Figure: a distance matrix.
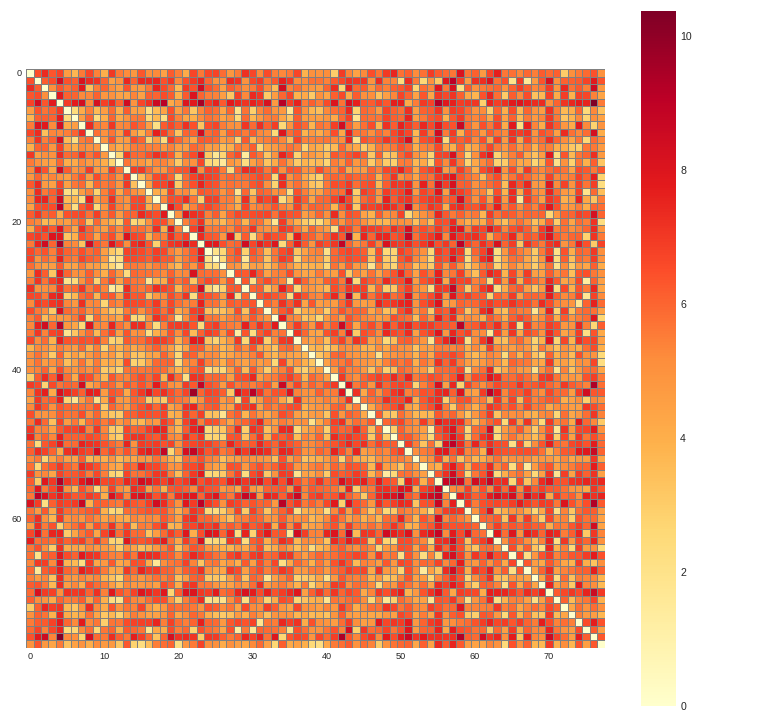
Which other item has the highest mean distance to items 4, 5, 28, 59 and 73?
55
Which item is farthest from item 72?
58
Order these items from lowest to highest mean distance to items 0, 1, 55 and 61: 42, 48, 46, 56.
46, 48, 42, 56
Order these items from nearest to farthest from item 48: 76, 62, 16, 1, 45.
1, 45, 16, 76, 62
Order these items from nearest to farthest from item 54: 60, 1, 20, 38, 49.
49, 20, 38, 1, 60
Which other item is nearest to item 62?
35
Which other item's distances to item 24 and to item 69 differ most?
47
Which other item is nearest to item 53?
67
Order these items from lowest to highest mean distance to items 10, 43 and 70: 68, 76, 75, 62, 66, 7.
68, 66, 7, 76, 75, 62
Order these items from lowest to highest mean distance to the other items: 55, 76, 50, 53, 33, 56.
33, 53, 56, 50, 76, 55
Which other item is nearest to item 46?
26
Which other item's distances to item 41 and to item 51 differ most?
21
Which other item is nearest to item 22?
30
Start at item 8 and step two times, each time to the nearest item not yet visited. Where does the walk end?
20
